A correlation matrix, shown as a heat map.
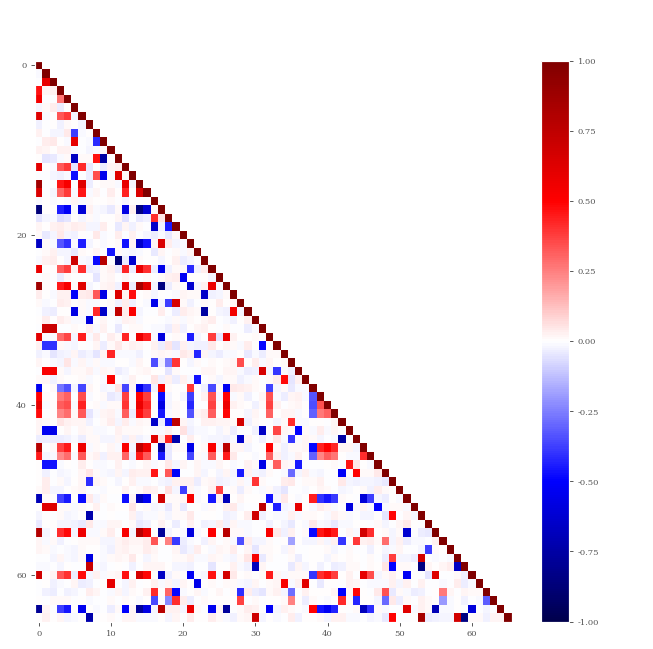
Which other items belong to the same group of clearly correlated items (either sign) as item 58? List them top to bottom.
7, 30, 49, 53, 59, 65
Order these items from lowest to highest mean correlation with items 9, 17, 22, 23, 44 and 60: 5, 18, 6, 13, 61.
13, 61, 6, 18, 5
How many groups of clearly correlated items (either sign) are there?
8
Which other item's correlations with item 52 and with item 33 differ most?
31
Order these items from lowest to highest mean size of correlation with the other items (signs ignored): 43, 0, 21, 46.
43, 46, 21, 0
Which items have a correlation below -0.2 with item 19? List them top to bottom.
16, 18, 44, 48, 56, 62
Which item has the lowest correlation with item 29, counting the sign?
23
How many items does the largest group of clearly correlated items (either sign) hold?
22
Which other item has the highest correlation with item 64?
17
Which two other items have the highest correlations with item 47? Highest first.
43, 33
